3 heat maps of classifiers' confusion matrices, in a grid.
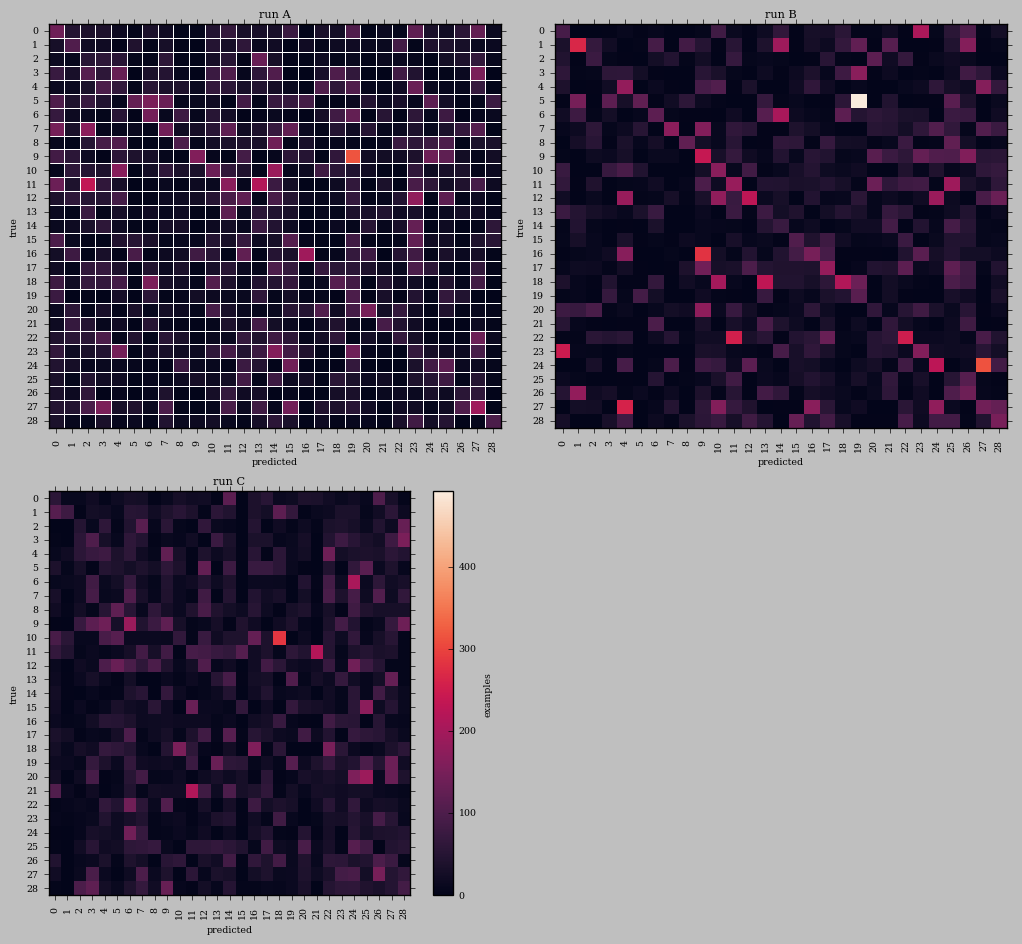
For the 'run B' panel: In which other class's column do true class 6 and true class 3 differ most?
14
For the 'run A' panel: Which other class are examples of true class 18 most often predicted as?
6
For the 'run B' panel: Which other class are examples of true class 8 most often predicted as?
25
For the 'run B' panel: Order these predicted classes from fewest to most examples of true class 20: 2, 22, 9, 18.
18, 22, 2, 9
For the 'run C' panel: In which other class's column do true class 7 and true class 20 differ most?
25
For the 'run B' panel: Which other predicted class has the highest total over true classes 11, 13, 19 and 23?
0
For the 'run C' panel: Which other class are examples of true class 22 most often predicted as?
6
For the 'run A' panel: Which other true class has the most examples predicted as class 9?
16
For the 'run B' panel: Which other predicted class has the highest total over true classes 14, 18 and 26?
13
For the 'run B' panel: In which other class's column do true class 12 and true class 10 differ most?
24
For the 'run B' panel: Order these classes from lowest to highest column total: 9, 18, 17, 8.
8, 18, 17, 9
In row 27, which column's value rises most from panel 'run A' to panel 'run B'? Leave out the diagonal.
4
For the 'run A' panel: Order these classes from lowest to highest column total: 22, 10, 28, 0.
28, 22, 10, 0
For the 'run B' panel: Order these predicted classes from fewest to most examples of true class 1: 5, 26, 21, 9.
5, 9, 21, 26
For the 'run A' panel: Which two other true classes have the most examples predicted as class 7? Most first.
5, 27
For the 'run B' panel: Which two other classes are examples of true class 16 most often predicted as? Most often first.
9, 4
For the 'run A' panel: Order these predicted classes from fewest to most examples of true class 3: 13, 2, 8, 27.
8, 13, 2, 27
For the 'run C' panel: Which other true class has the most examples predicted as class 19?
13
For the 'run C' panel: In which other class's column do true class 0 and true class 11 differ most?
21
